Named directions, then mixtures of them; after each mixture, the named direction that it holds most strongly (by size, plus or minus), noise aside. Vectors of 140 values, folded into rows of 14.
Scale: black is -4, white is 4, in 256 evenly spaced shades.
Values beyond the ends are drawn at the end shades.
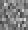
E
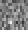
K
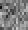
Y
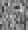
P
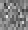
E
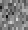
Y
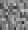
E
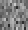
P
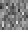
Y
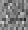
E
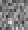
K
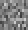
E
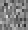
E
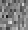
K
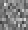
E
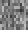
P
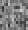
P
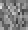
Y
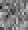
Y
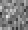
Y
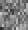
Y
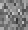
Y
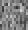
P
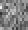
Y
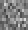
E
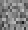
E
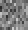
Y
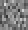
E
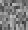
P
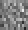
E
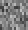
P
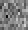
E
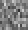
E
